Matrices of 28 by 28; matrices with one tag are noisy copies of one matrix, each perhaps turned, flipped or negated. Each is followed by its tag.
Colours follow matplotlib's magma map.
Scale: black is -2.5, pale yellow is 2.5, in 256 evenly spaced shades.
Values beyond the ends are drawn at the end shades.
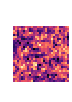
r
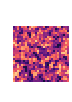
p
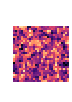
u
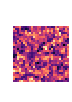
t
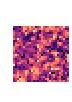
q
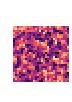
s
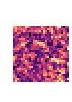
s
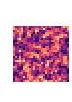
p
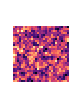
t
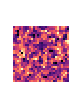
t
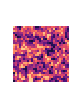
u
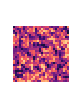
r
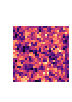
q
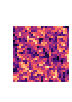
q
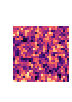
p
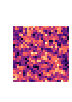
p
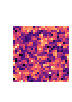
q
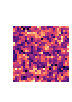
t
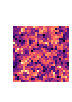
p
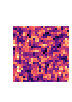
p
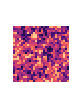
r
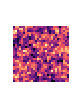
r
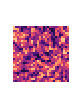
p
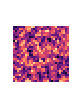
s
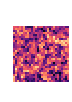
p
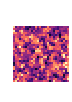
p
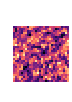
p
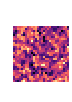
s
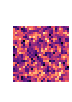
t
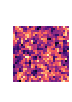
r
